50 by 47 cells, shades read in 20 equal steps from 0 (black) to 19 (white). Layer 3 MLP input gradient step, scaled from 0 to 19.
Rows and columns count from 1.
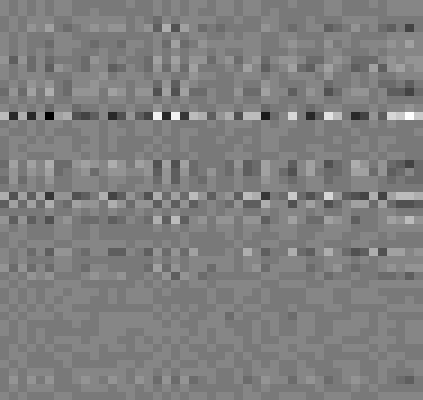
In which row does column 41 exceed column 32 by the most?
22
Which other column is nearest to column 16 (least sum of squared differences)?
27
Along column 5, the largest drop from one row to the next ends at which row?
26
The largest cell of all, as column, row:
46, 15
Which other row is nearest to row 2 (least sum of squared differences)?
39
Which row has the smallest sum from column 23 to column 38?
4
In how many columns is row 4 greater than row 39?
18
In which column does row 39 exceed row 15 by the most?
6
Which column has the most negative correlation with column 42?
43
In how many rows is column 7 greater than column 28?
7
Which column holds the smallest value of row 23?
20
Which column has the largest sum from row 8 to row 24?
11
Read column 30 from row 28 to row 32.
7 9 9 10 7
